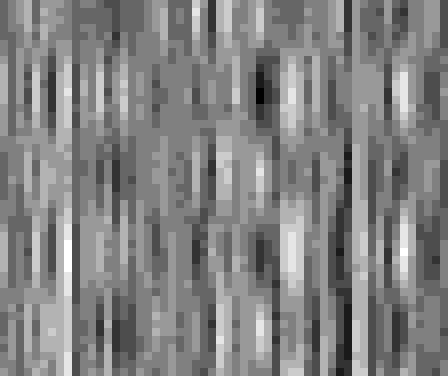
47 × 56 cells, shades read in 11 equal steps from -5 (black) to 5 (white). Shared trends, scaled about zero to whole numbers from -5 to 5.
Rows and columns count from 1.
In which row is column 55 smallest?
33
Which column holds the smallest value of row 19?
44
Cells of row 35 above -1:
36
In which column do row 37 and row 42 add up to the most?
9
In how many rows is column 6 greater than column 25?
30
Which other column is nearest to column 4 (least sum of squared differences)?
32
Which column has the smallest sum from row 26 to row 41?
43
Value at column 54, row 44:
0
